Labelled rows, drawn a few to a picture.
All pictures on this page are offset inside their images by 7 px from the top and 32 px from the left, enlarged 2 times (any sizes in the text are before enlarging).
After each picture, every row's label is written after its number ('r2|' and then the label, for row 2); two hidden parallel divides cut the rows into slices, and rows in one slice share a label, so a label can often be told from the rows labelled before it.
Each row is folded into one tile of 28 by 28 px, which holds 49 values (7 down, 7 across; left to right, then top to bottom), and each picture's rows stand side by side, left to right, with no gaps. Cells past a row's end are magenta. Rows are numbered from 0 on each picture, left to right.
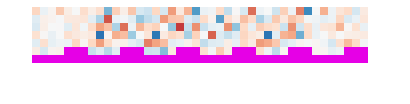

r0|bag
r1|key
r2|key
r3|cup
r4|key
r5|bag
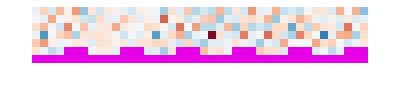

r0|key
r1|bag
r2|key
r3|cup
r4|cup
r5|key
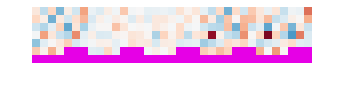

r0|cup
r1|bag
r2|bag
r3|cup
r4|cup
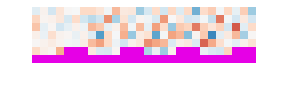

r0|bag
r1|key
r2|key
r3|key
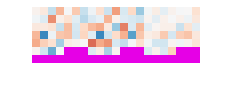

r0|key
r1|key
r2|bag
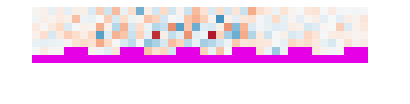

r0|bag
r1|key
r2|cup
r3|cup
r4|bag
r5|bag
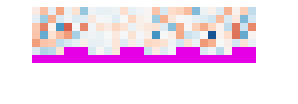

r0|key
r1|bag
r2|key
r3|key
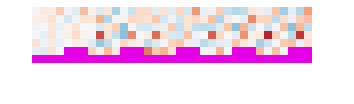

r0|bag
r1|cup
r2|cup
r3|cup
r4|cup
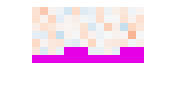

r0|bag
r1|bag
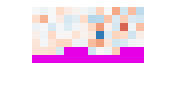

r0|bag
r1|key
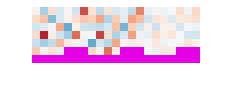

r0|cup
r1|cup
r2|bag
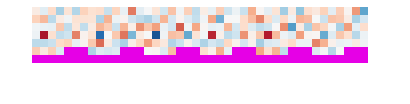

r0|cup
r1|key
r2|key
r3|cup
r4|cup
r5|key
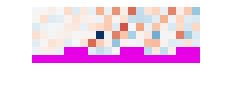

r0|bag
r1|key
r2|key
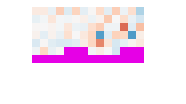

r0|bag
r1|key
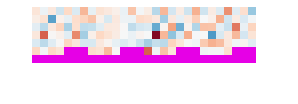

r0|cup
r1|bag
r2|cup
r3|key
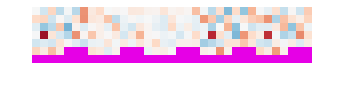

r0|cup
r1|bag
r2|bag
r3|cup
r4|cup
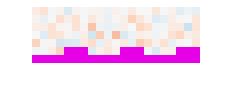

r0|bag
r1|bag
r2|bag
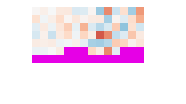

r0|bag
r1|cup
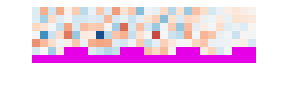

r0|key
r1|key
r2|cup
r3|bag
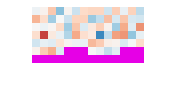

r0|cup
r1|key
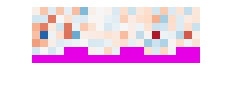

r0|key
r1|bag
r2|cup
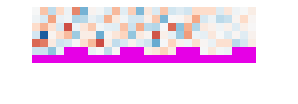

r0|key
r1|key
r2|cup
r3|bag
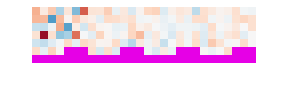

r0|cup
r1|bag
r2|bag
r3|bag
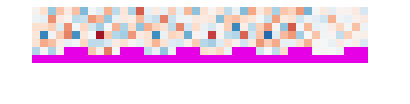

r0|key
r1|cup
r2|key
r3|cup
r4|key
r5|bag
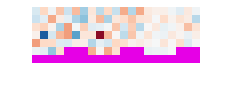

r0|key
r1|cup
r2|bag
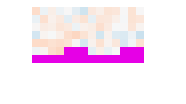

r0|bag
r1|bag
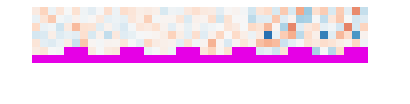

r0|bag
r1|bag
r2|bag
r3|bag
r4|key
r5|key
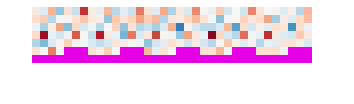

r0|cup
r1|cup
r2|cup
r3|cup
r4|cup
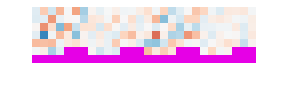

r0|key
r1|bag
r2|cup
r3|bag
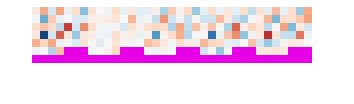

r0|key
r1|bag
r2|key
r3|key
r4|cup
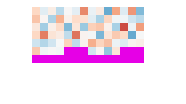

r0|cup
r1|key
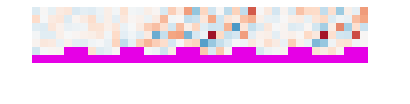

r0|bag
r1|bag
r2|key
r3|cup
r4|bag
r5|cup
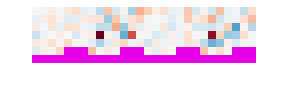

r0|bag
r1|cup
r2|bag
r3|cup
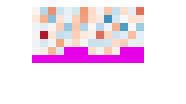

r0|cup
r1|cup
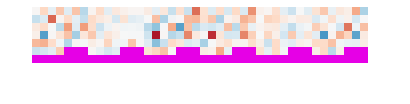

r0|key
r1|bag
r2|cup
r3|cup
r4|bag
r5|key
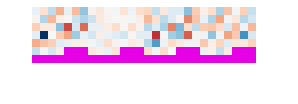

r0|key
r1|bag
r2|cup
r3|key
